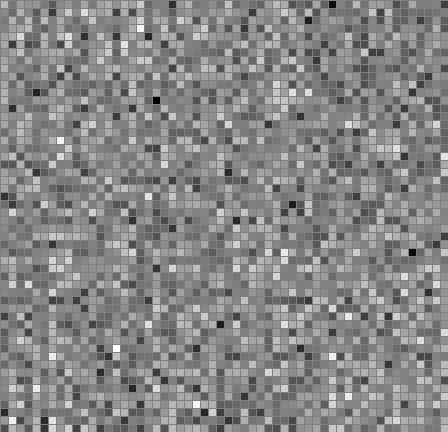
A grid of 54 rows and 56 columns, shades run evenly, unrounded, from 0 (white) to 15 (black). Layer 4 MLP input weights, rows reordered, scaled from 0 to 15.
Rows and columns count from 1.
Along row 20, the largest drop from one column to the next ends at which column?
56
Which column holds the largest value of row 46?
49
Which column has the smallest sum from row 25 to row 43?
35
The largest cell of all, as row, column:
13, 20
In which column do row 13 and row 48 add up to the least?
53
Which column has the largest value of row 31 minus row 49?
5
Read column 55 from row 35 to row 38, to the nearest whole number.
5 2 8 3
